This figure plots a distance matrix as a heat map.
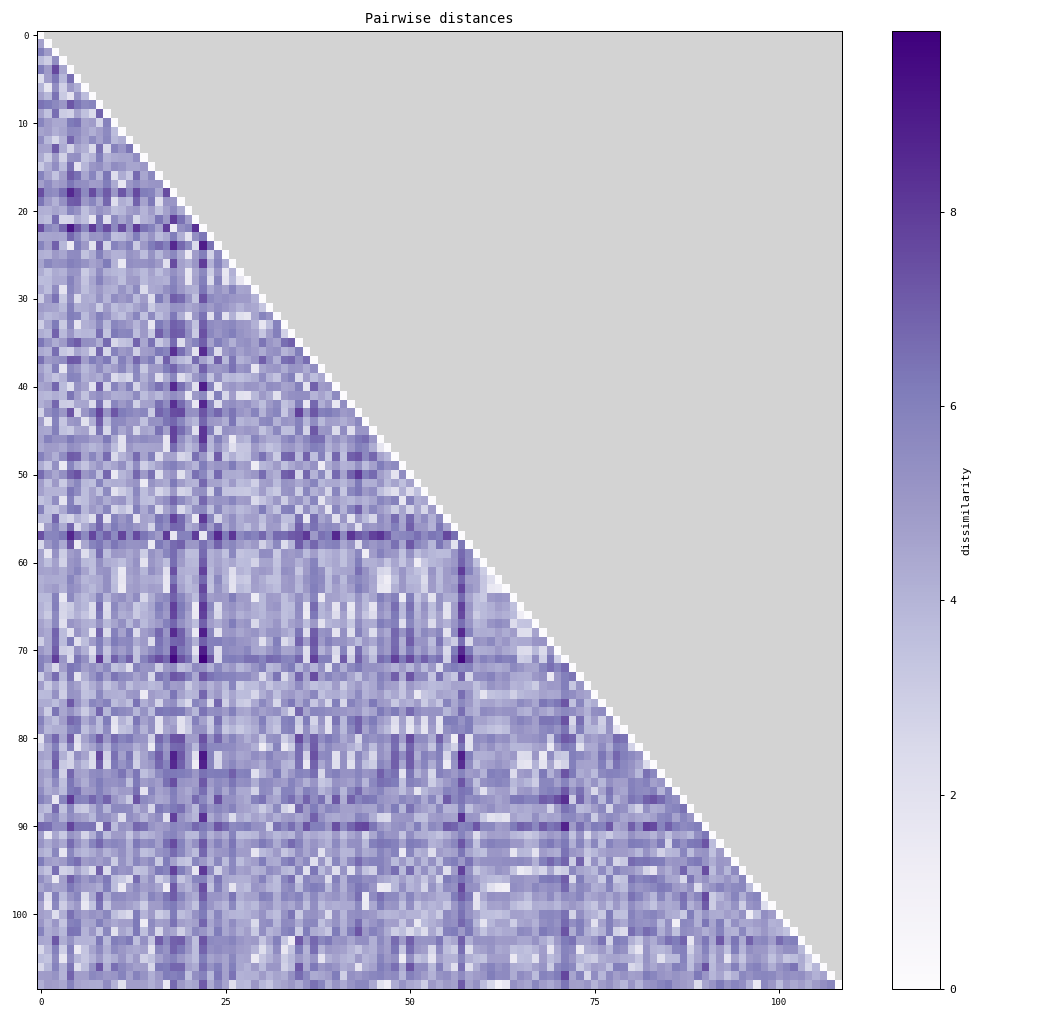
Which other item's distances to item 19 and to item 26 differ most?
46
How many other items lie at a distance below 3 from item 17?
10
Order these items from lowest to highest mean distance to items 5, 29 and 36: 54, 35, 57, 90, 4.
4, 54, 35, 90, 57
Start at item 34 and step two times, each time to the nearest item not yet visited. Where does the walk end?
88
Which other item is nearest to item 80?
56
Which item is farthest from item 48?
71
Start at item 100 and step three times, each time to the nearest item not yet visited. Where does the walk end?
87
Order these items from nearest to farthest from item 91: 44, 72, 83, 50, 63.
44, 72, 83, 63, 50
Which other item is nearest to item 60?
51
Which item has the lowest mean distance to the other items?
3
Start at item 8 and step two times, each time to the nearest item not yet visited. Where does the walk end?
31
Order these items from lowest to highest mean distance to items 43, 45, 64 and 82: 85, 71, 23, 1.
1, 71, 85, 23
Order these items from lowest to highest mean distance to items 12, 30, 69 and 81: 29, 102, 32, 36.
29, 36, 102, 32
